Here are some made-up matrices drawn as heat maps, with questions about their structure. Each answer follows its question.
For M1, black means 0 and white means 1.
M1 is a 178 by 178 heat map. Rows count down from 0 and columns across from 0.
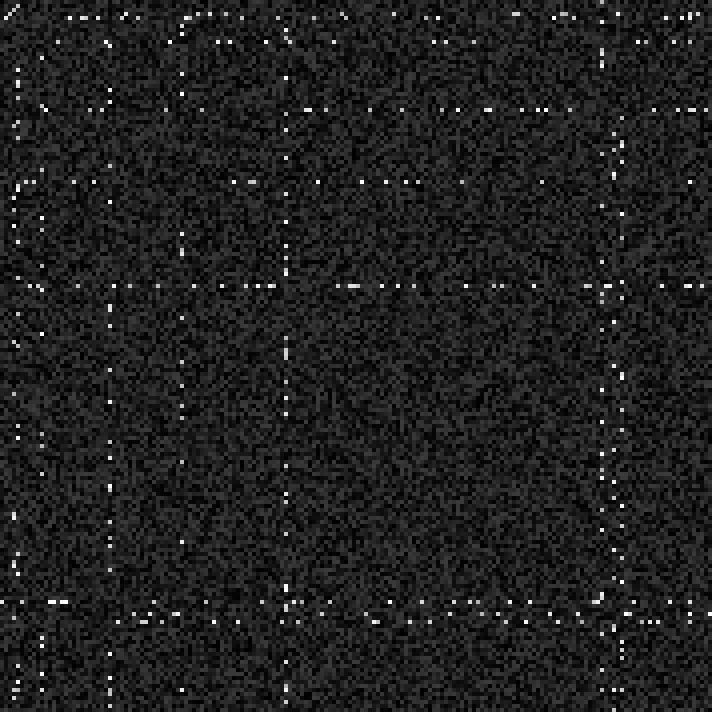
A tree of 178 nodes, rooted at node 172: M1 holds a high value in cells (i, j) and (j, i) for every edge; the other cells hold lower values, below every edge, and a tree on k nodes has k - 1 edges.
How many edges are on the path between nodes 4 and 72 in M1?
3
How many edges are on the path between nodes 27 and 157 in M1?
3
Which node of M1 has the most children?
71
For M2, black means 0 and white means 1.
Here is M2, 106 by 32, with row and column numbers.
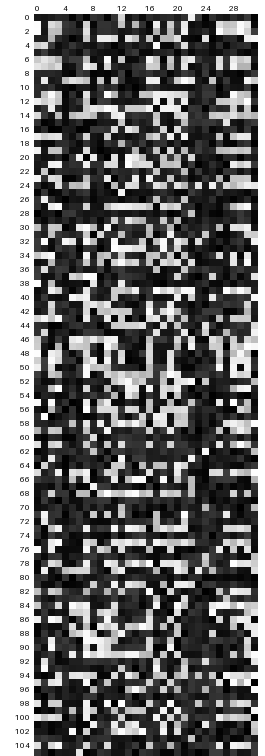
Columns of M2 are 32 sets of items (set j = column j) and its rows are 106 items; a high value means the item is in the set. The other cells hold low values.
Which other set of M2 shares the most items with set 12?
7
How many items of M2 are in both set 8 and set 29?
6
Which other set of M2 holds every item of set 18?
20
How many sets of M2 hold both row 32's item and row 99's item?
8
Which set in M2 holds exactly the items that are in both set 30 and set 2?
19
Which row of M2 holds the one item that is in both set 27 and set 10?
71
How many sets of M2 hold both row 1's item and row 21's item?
8
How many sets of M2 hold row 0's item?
2
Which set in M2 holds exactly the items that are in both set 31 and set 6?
25
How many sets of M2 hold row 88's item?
9
